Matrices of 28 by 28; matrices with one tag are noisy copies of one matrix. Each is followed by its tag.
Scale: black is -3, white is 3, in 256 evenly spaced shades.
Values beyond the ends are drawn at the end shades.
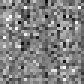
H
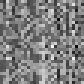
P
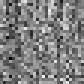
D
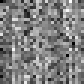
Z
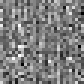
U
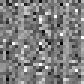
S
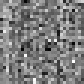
H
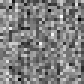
H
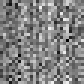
D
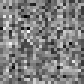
H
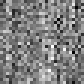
P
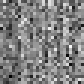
D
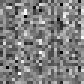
S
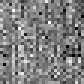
U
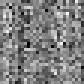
H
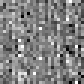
U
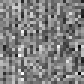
U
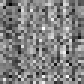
D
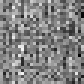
U
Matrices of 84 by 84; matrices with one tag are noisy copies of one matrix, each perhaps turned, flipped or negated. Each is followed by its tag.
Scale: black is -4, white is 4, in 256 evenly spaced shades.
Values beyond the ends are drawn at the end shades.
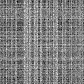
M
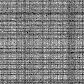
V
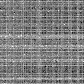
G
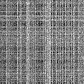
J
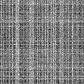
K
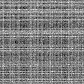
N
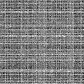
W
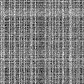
V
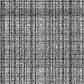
V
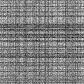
M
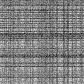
J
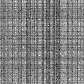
M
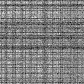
G
